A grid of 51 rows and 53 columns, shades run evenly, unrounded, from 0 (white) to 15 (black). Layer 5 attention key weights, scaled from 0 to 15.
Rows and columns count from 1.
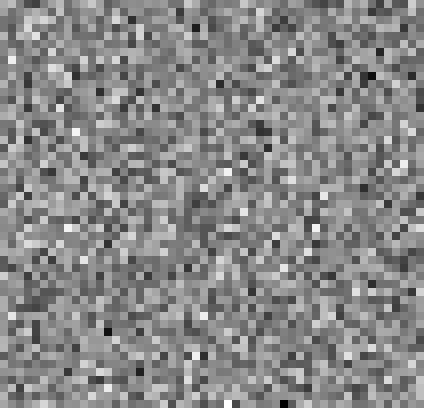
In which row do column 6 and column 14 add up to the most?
42
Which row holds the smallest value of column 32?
14
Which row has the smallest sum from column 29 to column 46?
18
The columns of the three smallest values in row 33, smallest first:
11, 28, 33
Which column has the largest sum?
32
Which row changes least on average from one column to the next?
47
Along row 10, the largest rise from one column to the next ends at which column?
10
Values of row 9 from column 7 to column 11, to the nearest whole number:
2 3 9 11 5
